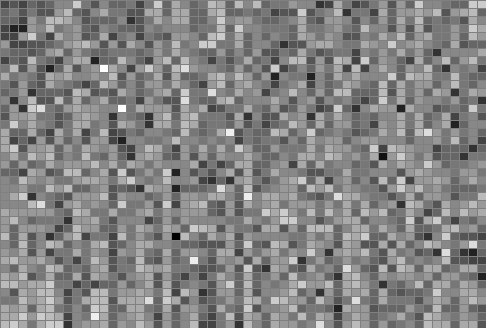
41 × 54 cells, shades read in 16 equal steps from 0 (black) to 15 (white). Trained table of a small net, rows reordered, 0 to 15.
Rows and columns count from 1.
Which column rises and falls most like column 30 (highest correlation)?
41
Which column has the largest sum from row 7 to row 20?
21
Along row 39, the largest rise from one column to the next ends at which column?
39
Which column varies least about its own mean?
29
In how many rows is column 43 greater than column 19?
16
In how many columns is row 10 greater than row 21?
24
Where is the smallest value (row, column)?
30, 20
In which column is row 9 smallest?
6
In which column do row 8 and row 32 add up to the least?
37
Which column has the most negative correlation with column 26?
27
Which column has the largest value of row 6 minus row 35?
23
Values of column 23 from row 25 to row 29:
8 11 9 8 11
